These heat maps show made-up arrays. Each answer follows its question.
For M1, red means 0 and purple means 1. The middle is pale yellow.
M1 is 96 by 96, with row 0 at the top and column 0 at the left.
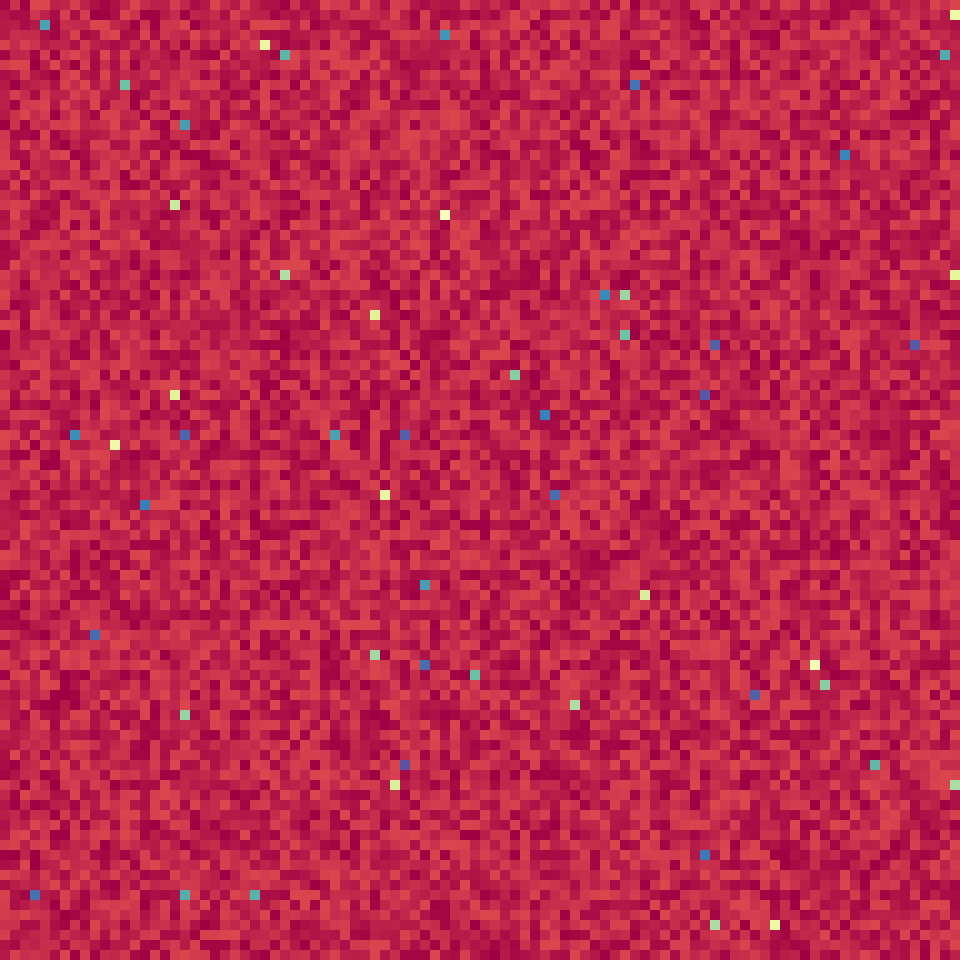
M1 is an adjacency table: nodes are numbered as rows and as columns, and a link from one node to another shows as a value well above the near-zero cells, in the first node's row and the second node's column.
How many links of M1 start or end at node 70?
3
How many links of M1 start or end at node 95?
3
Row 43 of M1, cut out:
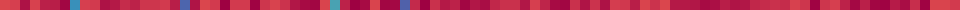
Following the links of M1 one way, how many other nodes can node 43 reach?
5
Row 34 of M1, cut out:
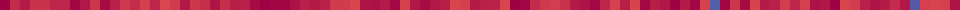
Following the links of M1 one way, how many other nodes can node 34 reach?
3
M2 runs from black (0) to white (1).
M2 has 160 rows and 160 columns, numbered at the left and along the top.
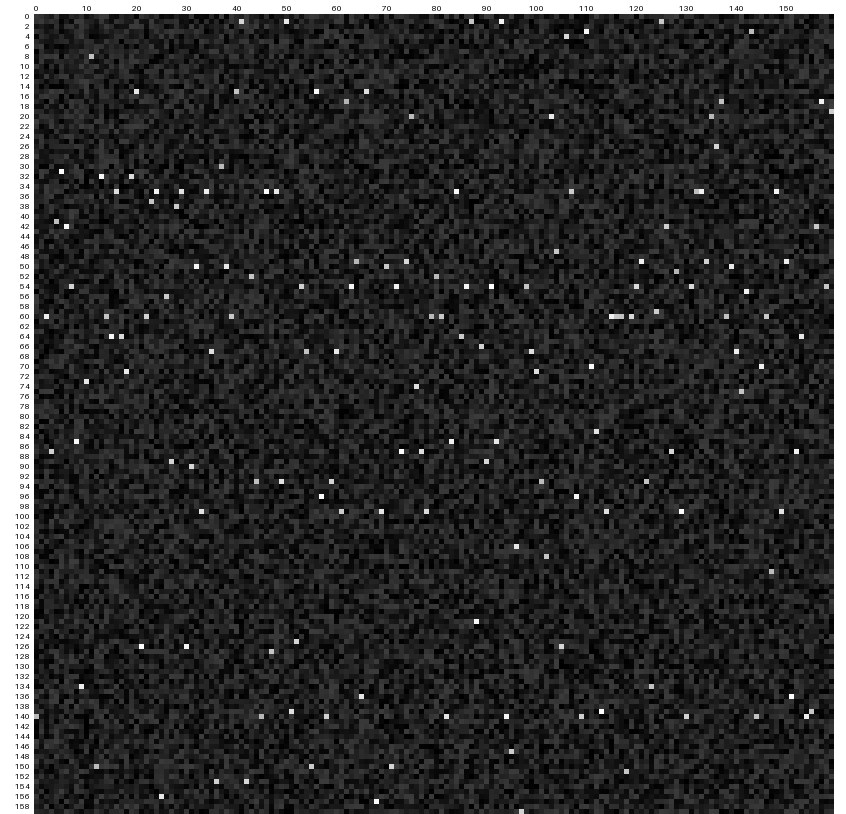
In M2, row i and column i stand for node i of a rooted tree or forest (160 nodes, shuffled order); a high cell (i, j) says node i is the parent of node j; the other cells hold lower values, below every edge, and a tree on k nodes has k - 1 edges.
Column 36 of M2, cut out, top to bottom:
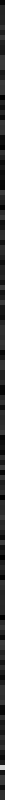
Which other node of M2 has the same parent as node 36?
42
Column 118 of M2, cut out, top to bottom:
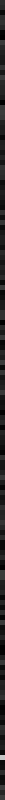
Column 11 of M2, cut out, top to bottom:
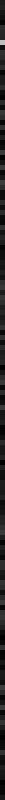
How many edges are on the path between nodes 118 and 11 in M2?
9
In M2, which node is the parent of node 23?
37
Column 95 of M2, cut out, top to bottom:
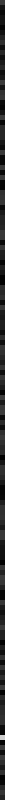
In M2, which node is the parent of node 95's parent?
111
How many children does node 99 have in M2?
7
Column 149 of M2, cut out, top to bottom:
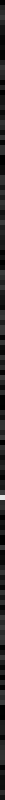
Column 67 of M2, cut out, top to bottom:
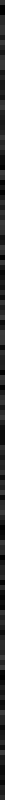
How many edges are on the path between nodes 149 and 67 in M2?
2
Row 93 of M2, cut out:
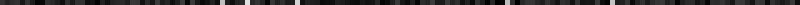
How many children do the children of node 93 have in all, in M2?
6
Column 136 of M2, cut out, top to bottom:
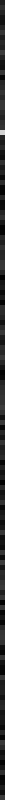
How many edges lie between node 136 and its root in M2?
7
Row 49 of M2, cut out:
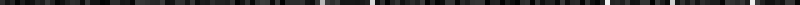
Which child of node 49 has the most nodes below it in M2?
64
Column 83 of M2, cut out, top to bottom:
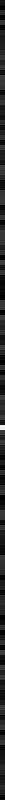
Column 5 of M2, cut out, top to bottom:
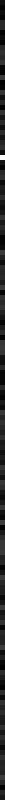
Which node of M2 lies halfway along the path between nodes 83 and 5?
66
